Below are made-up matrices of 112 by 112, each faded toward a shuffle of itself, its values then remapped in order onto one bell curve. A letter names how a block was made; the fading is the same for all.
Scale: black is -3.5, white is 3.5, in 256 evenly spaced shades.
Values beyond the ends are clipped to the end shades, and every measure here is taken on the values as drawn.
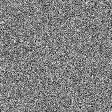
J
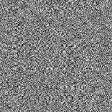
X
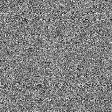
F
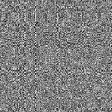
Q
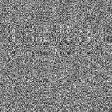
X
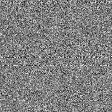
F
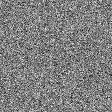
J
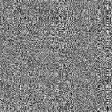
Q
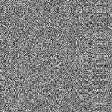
X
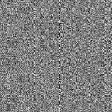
Q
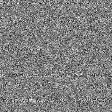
F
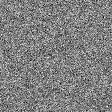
J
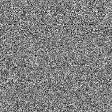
F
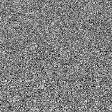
F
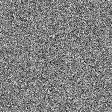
J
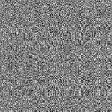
Q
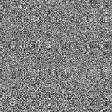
X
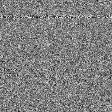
F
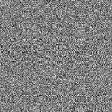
X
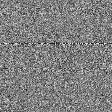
F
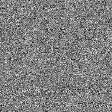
F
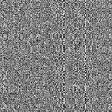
Q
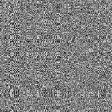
Q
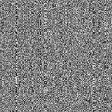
Q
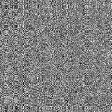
Q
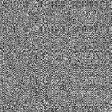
Q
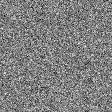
J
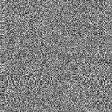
X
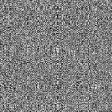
Q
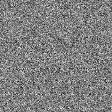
F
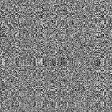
Q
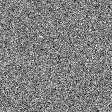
J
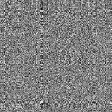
Q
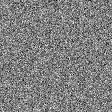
J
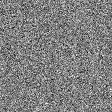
J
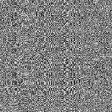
Q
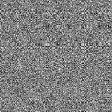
X
